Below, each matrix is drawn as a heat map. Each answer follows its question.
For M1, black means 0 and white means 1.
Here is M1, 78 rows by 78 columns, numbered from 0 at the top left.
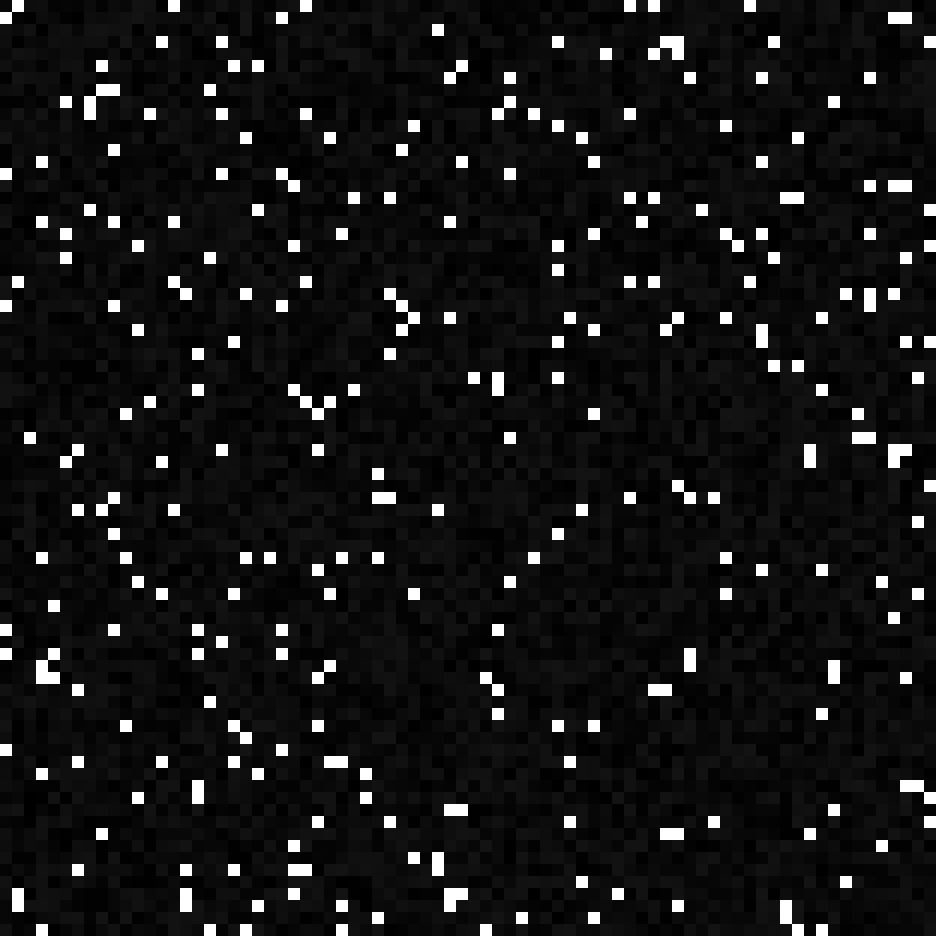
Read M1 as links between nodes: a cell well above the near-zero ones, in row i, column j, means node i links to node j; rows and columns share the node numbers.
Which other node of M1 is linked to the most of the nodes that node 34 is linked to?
node 60
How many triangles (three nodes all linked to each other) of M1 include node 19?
2
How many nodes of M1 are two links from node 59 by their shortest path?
8
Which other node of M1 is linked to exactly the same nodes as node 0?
node 23
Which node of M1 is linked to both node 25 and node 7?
node 9
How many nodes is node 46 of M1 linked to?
8
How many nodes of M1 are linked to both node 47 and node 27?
1
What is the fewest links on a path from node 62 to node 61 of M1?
6
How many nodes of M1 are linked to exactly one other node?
9
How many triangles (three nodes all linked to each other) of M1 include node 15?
2
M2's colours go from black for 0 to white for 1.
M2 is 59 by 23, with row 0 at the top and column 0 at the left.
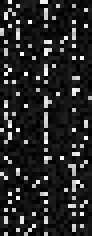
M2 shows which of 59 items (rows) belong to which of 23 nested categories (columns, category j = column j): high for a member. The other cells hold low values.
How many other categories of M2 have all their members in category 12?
1
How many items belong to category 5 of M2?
3
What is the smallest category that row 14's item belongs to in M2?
8
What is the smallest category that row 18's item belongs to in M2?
6
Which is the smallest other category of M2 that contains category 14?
4
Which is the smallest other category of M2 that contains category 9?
19
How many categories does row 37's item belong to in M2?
1
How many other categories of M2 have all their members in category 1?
6
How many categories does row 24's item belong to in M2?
2
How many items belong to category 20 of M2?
7
